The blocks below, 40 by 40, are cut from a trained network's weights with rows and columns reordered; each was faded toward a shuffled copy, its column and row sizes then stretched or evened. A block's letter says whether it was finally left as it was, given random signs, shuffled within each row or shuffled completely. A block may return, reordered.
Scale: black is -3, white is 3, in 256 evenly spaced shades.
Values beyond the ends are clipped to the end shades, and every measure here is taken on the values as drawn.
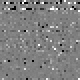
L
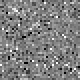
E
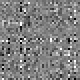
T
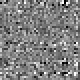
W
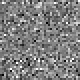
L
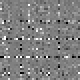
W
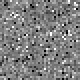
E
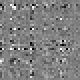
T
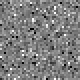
E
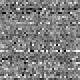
L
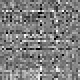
T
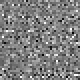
L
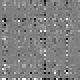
T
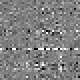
W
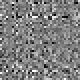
T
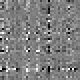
T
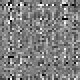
T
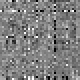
T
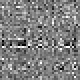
T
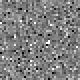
E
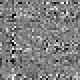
W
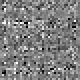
W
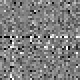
W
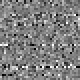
L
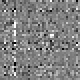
W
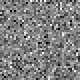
E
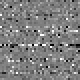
L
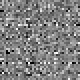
W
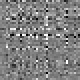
T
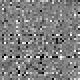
W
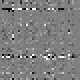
T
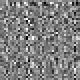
T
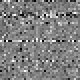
L
